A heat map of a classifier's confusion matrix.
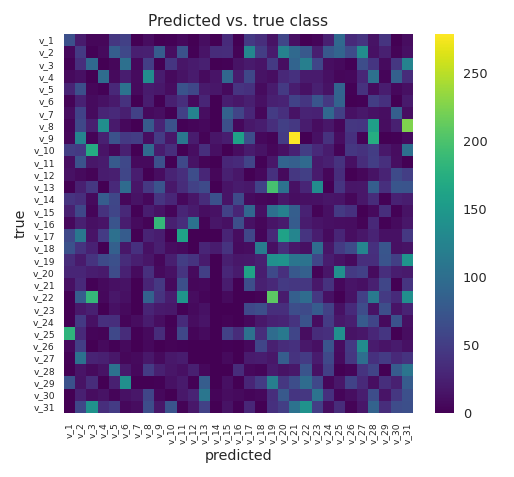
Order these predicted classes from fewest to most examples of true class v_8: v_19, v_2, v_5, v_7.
v_7, v_5, v_19, v_2
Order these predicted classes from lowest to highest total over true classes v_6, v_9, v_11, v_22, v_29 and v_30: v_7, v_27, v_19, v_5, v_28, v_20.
v_7, v_27, v_5, v_20, v_19, v_28
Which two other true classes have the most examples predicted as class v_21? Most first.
v_9, v_17
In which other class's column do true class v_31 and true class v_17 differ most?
v_11
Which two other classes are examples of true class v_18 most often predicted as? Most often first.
v_27, v_23
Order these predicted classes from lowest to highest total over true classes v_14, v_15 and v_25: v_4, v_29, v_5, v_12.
v_12, v_29, v_4, v_5
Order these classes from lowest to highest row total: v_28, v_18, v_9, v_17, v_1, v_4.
v_1, v_28, v_4, v_18, v_17, v_9
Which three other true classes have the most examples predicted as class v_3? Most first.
v_22, v_10, v_31
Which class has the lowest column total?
v_14
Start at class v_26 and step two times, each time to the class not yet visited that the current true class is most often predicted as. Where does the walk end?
v_2
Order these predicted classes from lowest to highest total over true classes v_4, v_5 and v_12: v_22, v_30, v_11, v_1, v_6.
v_1, v_22, v_11, v_30, v_6
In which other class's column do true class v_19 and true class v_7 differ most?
v_31
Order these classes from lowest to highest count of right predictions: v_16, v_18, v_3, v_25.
v_16, v_3, v_18, v_25
